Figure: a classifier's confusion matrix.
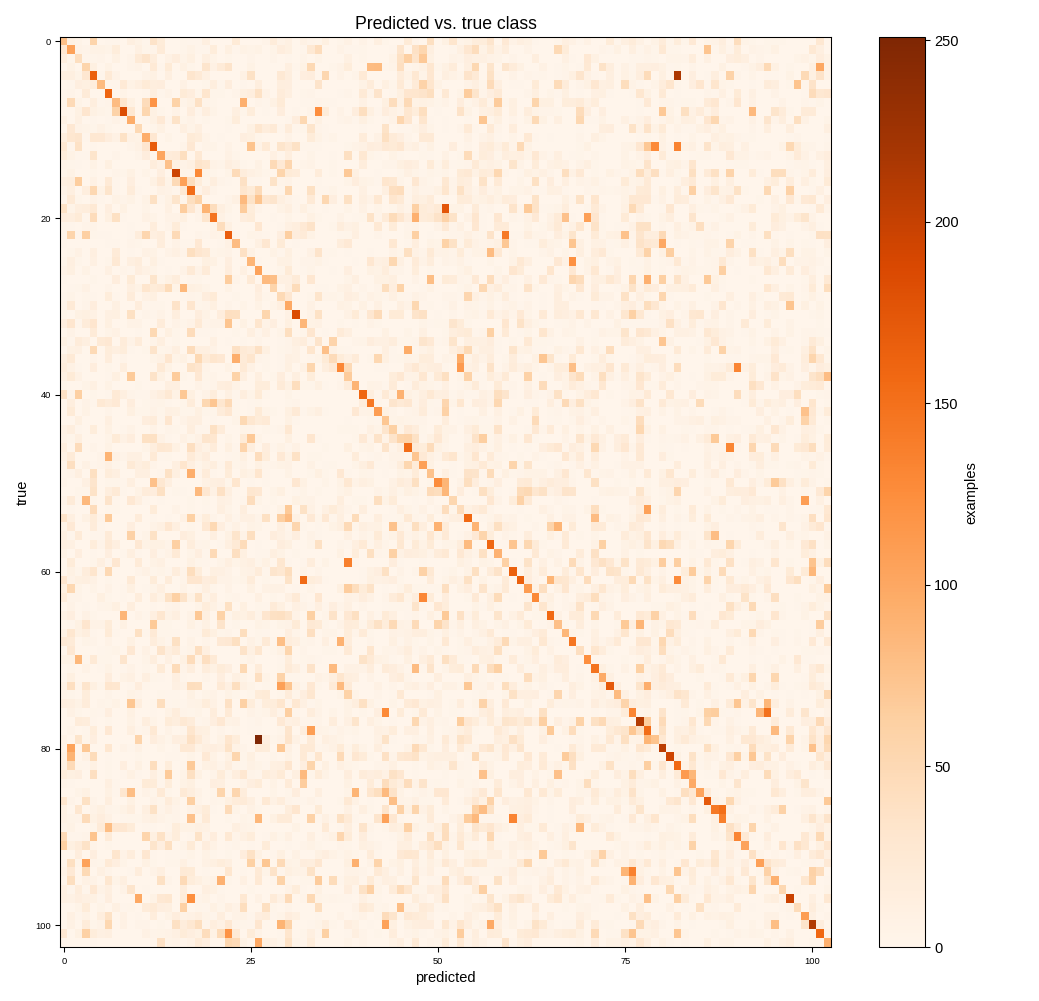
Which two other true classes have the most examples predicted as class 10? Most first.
97, 79
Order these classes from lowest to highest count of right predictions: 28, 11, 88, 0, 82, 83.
28, 0, 11, 83, 88, 82
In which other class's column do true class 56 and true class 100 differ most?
43
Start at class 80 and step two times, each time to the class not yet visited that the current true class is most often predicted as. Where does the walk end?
86
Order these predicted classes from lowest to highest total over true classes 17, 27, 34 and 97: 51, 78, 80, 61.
61, 51, 80, 78
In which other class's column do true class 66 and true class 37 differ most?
90
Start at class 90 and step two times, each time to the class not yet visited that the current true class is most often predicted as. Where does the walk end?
82
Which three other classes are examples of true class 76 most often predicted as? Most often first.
94, 43, 93
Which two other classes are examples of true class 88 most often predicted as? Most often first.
60, 43
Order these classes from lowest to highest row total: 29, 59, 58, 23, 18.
29, 58, 23, 59, 18
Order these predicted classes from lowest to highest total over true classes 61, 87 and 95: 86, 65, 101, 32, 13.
101, 13, 86, 65, 32
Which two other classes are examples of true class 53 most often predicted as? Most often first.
78, 30
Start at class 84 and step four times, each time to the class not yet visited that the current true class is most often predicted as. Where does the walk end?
38
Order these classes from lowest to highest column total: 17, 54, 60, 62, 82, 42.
42, 60, 62, 54, 82, 17
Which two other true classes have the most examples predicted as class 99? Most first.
52, 42
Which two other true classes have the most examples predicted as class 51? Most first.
19, 50
